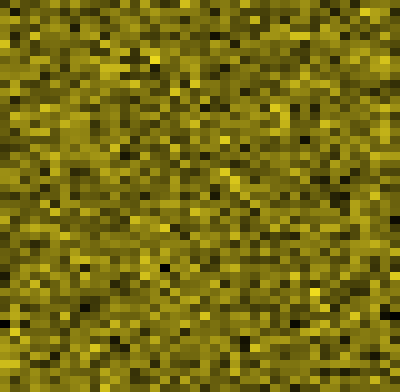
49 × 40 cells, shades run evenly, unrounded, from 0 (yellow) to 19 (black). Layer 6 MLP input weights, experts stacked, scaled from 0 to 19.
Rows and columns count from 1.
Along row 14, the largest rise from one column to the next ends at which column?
30
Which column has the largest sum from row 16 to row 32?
19
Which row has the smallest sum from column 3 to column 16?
15
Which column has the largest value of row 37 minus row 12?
34
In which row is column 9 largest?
39
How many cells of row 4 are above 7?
34
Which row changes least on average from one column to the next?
24
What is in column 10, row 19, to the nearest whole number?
7
